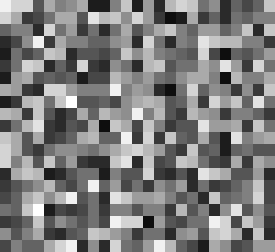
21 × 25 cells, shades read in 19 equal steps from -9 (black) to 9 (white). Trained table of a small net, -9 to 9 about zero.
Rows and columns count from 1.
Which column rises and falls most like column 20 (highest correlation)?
21
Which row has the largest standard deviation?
1
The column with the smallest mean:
10
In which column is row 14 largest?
12
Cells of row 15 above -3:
11
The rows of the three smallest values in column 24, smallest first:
3, 8, 13
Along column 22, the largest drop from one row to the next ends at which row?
19
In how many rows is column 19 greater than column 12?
8
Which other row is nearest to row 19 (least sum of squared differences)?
17
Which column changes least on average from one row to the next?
2
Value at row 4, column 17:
0
